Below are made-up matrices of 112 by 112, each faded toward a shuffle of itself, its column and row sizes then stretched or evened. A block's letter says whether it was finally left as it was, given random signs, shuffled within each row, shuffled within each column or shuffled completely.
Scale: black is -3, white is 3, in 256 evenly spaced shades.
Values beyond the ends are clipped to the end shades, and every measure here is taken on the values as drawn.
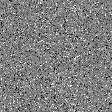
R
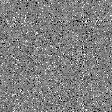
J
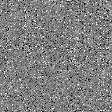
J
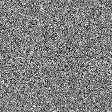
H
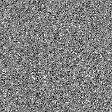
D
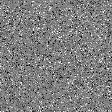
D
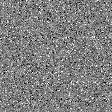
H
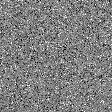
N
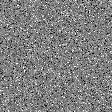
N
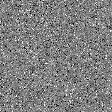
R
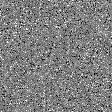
N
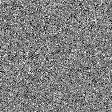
H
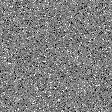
N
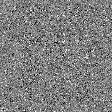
D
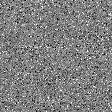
H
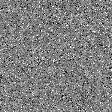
N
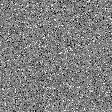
N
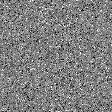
R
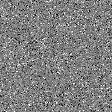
H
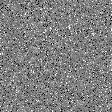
R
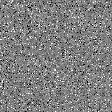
J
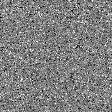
H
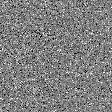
H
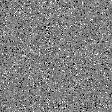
D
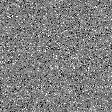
H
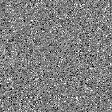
J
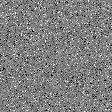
N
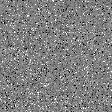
D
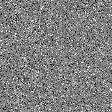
R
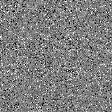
D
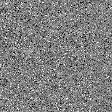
D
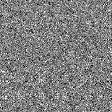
J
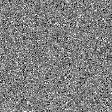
D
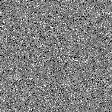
H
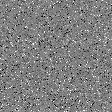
N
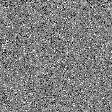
D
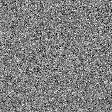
H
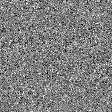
H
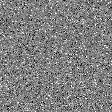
H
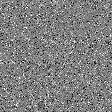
H
